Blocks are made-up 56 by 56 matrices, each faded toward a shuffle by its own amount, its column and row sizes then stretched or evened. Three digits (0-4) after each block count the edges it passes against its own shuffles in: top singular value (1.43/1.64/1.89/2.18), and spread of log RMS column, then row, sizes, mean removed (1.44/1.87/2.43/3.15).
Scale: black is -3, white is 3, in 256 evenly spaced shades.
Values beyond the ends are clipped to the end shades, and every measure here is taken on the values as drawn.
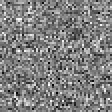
3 0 1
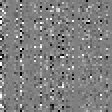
2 4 1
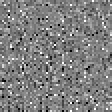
2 2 0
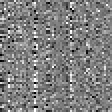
4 3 0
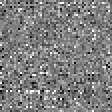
2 2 2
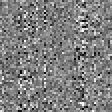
1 3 0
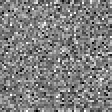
2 0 0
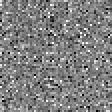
0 1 1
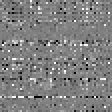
3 2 4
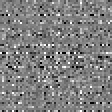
0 1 4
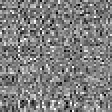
4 1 1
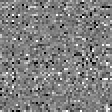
2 1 2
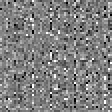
3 3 0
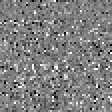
0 1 2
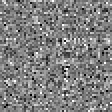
1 1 0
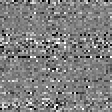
0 1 4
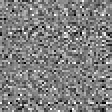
3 0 3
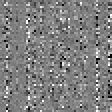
0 4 1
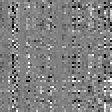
4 4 2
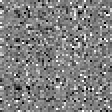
3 2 1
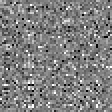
3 1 1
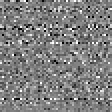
3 0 4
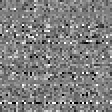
0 2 4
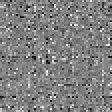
0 2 2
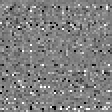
0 0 3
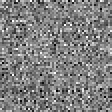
2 0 2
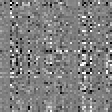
4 4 3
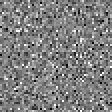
3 1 0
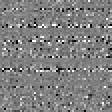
2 1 4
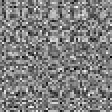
4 1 2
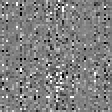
0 4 1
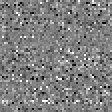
0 0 2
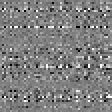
4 2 4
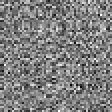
4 0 2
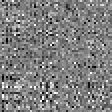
3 3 2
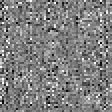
2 3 1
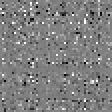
1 2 3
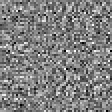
3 1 2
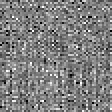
4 0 2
